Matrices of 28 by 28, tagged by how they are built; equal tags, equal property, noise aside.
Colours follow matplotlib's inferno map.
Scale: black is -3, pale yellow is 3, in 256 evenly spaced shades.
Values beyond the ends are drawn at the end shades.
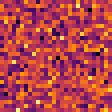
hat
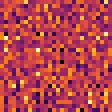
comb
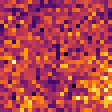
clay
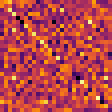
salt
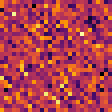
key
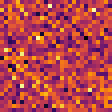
key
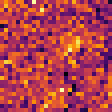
clay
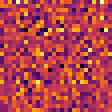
comb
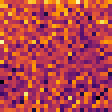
clay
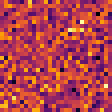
hat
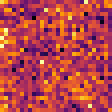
clay
